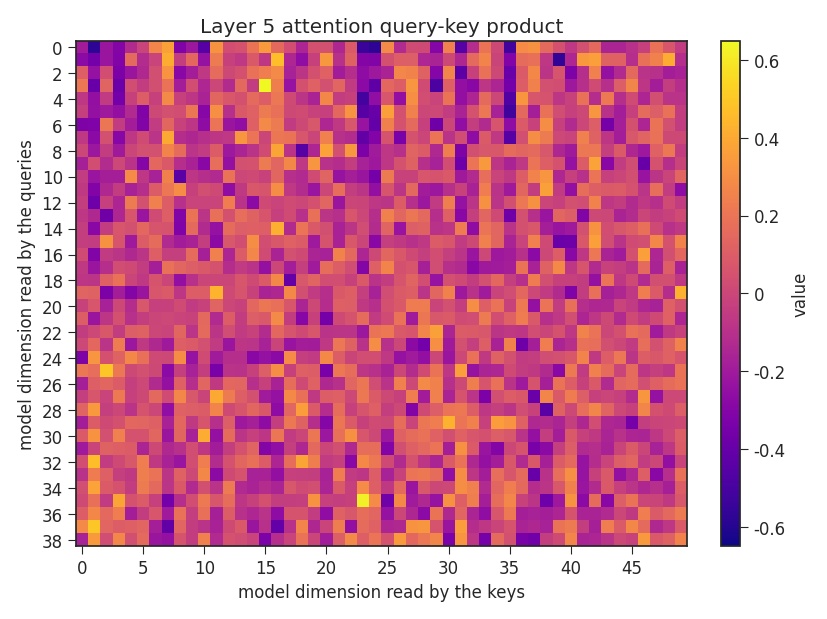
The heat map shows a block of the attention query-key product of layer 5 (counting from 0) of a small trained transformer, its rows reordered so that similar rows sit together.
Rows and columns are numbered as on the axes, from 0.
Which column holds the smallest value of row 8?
18
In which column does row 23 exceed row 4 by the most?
35
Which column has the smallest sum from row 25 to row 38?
7
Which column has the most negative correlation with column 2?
11
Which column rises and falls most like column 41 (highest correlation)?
20
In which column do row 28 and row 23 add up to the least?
27
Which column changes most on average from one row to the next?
37
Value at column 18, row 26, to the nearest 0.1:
0
